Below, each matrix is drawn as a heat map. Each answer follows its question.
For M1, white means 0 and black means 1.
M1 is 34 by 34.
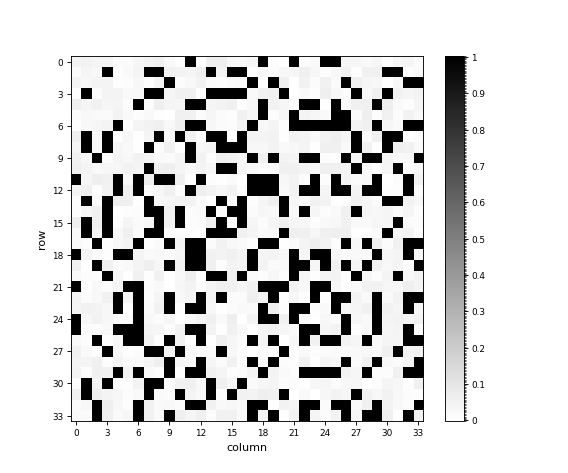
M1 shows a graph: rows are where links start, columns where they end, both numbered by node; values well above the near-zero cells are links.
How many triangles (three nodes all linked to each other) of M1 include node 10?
7
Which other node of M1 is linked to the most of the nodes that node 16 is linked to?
node 3
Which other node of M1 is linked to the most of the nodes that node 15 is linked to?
node 7
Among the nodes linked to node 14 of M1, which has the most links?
node 22
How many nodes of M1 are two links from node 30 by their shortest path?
7
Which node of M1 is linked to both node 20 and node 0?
node 21
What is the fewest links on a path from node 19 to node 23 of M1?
2
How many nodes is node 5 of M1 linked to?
4
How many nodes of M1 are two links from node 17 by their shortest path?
10
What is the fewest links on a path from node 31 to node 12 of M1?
4
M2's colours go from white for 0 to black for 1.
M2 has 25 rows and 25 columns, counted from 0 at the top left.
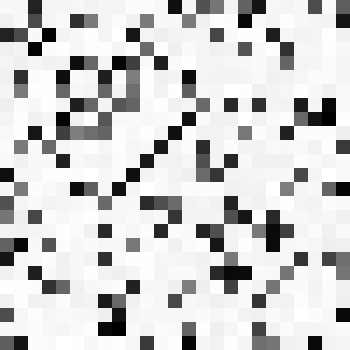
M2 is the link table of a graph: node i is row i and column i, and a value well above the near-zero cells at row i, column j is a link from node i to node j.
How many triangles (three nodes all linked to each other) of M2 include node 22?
1
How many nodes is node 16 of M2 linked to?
7
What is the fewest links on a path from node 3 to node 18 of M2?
3
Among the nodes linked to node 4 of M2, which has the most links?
node 9
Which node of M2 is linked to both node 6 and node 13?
node 1
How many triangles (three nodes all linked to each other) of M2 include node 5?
3
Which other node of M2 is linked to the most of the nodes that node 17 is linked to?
node 2
